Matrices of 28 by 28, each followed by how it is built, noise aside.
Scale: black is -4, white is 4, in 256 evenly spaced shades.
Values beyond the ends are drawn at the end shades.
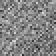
Hankel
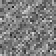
Hankel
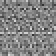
repeating columns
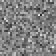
noise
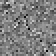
block diagonal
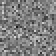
noise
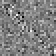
banded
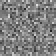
repeating columns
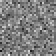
noise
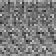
repeating columns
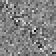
banded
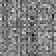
blocks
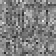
blocks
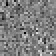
block diagonal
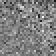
upper triangular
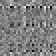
low rank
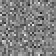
low rank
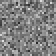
noise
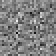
low rank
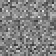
repeating columns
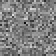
repeating columns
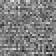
blocks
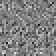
repeating columns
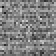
blocks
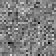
low rank
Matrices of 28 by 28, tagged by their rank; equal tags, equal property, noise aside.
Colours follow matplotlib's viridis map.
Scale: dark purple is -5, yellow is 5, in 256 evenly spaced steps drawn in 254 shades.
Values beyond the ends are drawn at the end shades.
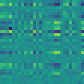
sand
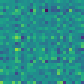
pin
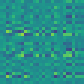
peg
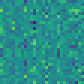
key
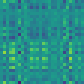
peg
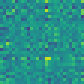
pin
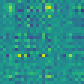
key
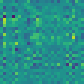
key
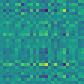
peg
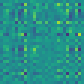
peg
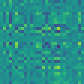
peg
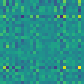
peg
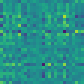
pin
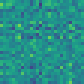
key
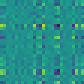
sand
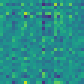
peg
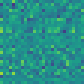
key
